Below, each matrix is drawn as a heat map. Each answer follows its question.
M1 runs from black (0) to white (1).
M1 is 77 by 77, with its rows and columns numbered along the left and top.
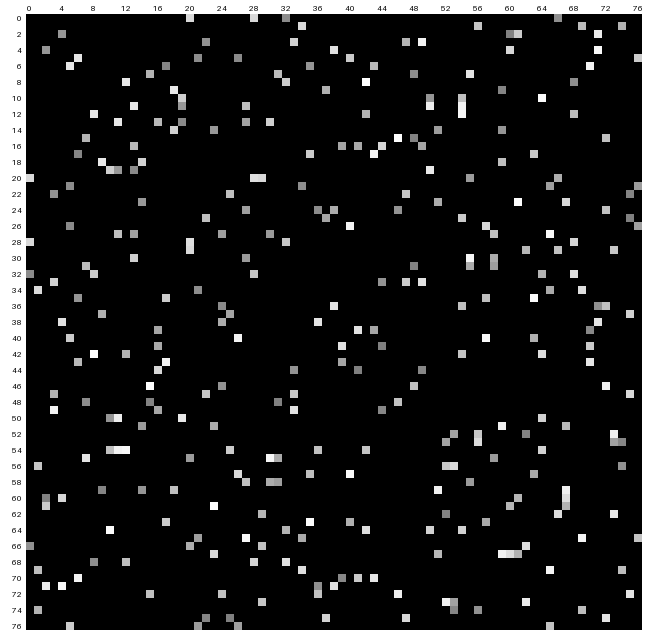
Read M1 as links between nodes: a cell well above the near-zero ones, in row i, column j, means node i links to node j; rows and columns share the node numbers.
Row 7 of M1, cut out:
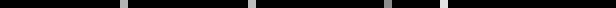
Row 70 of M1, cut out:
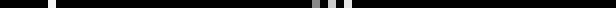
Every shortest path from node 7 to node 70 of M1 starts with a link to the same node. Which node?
node 55
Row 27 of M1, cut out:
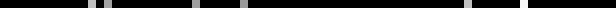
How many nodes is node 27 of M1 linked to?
6
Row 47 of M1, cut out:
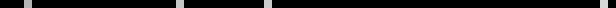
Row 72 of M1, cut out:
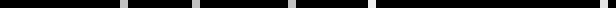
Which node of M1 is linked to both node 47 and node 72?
node 75
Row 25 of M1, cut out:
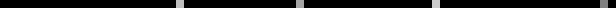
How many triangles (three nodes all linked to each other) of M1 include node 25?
2
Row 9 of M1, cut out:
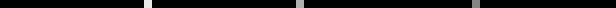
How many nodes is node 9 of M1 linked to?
3
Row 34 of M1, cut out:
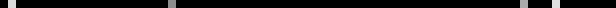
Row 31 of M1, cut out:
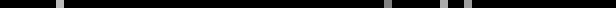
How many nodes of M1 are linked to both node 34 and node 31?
0
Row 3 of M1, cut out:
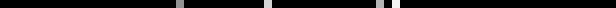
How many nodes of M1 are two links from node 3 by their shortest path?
4
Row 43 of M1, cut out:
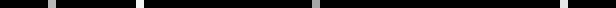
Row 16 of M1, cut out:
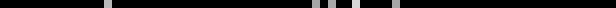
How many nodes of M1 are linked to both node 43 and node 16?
1
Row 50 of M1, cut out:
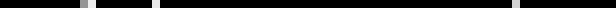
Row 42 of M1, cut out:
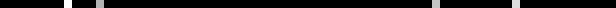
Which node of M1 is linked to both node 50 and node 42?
node 64
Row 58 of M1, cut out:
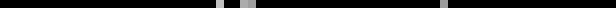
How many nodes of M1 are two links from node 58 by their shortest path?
7
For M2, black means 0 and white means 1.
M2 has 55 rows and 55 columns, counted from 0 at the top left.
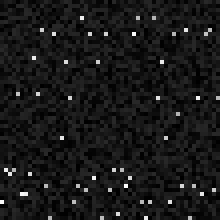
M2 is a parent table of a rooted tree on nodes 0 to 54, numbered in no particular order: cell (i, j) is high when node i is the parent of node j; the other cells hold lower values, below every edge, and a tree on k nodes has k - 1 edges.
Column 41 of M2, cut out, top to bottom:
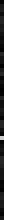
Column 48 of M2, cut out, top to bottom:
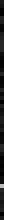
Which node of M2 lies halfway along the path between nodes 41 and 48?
44
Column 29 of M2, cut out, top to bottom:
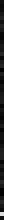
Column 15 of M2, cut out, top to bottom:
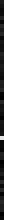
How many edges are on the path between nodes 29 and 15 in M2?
5
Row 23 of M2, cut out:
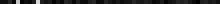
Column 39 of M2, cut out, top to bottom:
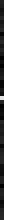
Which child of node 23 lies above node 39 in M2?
4
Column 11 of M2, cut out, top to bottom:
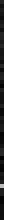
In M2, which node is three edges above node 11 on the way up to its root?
43
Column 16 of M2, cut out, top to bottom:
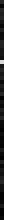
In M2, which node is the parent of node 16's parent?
34
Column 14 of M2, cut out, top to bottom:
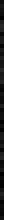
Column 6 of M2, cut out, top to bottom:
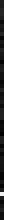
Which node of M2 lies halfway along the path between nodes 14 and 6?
7
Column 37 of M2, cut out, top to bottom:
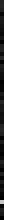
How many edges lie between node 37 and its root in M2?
7
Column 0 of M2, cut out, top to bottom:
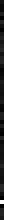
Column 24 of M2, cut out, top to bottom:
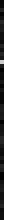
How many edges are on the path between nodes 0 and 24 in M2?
9
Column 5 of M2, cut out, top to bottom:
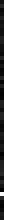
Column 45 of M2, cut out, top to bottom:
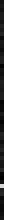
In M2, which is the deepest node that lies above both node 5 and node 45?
46
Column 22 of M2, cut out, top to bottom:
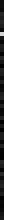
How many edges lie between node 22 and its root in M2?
2
